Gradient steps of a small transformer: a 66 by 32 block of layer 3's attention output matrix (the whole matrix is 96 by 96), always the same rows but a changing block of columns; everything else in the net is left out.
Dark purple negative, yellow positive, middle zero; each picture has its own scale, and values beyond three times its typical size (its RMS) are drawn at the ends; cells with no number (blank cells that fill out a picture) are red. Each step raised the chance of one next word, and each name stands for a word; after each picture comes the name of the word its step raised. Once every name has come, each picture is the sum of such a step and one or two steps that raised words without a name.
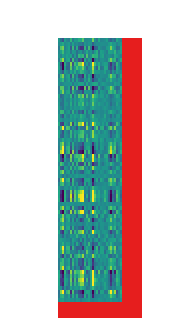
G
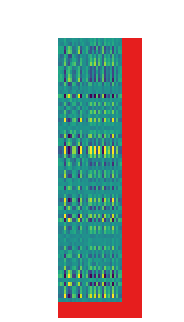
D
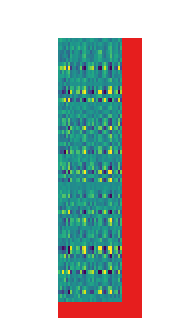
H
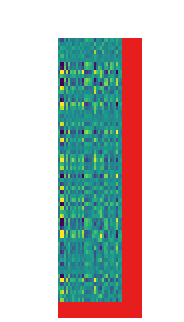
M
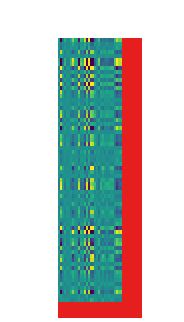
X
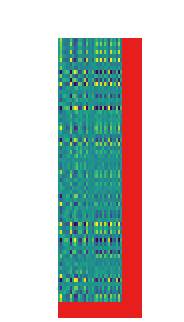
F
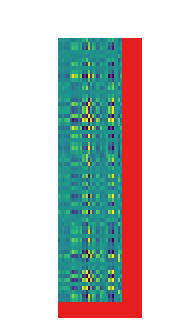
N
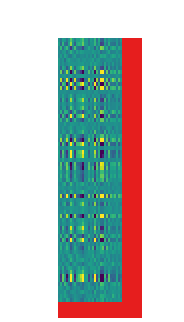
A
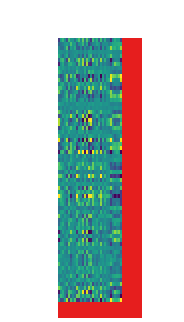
A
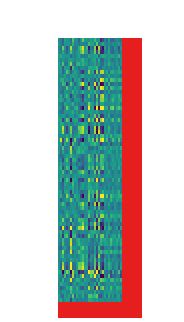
F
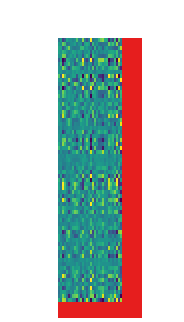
X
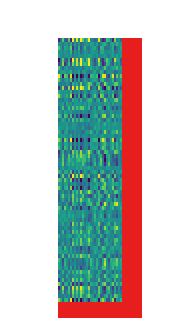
X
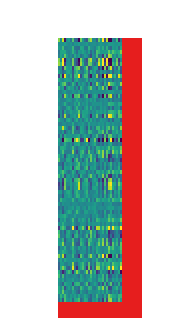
X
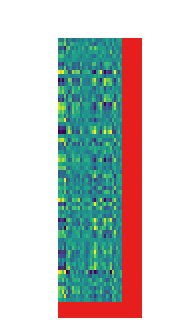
M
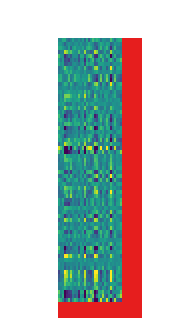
D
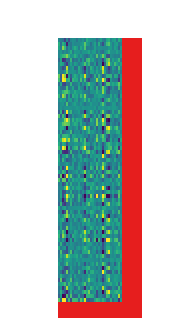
A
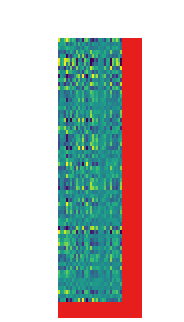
X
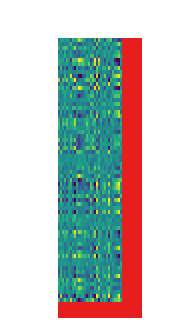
X
